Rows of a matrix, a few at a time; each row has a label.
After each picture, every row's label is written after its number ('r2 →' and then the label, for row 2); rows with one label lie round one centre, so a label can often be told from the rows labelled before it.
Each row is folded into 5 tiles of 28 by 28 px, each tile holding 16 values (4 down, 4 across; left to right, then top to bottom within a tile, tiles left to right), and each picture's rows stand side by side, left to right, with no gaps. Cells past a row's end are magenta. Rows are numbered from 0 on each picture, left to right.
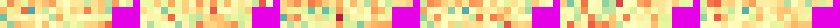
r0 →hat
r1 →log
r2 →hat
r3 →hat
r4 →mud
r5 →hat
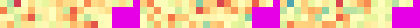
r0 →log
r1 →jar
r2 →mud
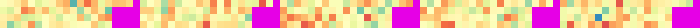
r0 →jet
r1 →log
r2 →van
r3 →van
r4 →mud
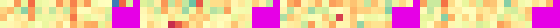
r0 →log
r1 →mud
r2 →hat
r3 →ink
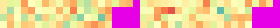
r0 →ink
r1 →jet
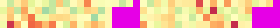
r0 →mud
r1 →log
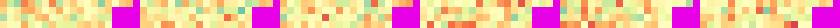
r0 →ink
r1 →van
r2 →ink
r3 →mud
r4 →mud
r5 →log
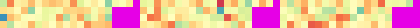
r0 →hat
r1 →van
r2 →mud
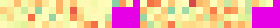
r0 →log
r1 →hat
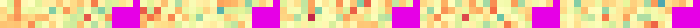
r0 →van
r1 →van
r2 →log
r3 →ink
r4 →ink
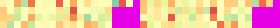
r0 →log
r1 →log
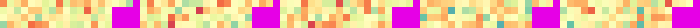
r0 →mud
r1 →jar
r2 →mud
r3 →hat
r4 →jet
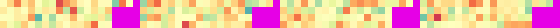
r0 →log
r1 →hat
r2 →van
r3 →hat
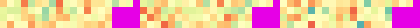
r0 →mud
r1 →van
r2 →hat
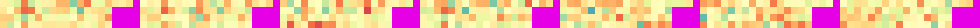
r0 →jet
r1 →jet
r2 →mud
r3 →jet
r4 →hat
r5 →hat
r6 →van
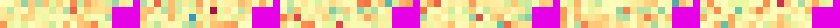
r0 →log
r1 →log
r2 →van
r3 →hat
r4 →van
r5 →jar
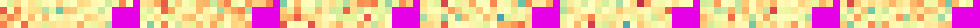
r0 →van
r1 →jet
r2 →van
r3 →ink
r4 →jar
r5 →log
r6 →hat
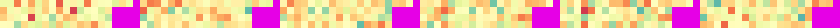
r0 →log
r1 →hat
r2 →hat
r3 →jet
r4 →jet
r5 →ink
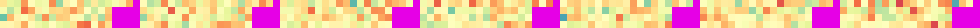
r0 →ink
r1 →ink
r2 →jet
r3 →hat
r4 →hat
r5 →van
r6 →log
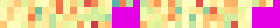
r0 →log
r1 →log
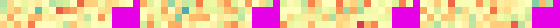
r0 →jar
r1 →mud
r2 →log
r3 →log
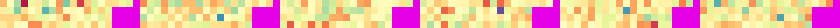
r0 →mud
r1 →ink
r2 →mud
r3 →jet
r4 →log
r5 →ink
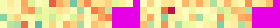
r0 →jet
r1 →jet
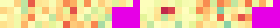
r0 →log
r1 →jet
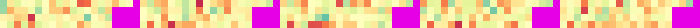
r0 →jar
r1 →mud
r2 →mud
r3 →mud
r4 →mud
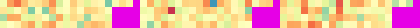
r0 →hat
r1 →jet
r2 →mud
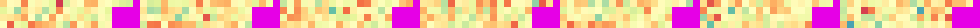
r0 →mud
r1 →mud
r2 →van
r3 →log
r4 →mud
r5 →hat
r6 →jet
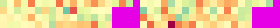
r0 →log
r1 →mud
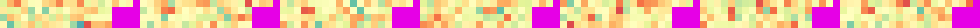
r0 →hat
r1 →jet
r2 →jet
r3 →van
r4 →mud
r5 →log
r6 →jet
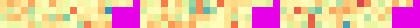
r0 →hat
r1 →mud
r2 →jar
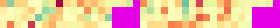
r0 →mud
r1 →mud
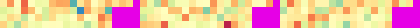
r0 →jet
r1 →ink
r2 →jar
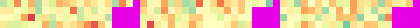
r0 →log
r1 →mud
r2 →ink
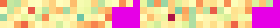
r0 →ink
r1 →log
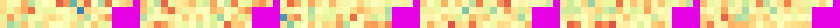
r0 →jet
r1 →ink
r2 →hat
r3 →mud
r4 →mud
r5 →mud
